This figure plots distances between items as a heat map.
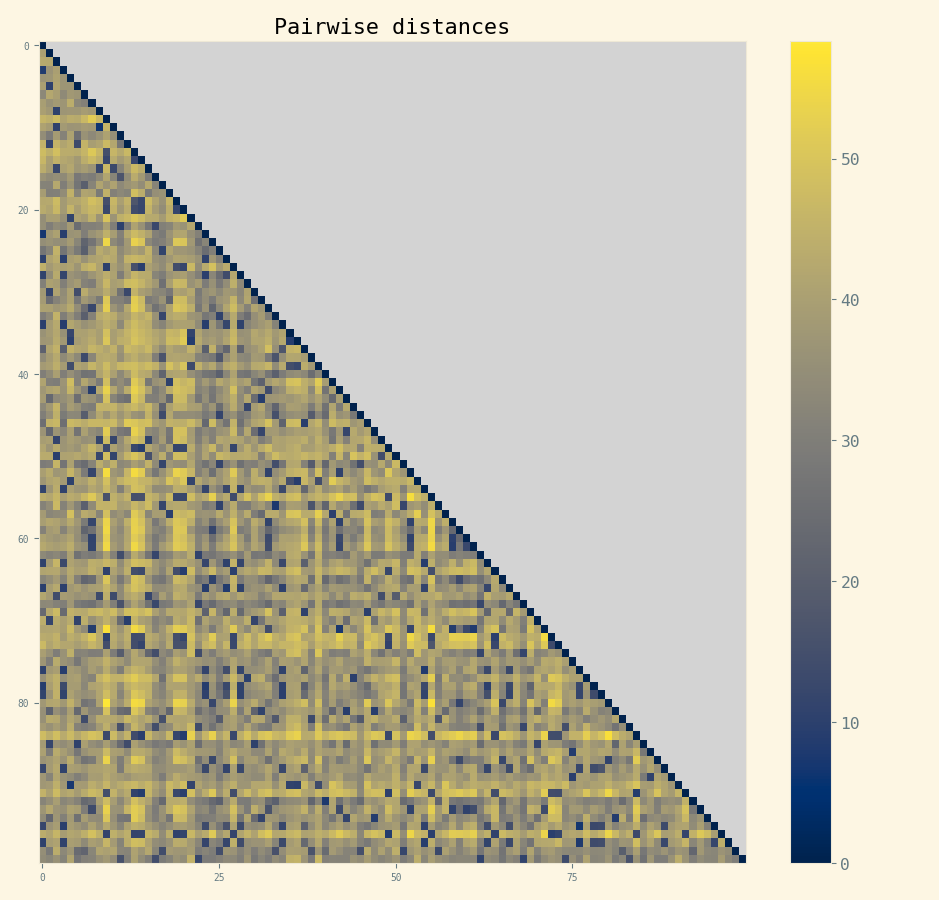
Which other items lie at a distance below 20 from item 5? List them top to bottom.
1, 12, 30, 70, 85
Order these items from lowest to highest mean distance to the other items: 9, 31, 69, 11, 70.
11, 31, 70, 69, 9
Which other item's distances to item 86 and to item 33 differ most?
56
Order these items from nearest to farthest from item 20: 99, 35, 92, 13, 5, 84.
84, 13, 99, 5, 92, 35
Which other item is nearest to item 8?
10
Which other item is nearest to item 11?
22
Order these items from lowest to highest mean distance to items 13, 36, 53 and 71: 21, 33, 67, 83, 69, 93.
21, 93, 33, 67, 83, 69
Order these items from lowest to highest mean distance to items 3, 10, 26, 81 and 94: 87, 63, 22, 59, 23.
23, 63, 22, 59, 87
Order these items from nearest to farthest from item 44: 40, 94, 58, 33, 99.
33, 40, 58, 99, 94
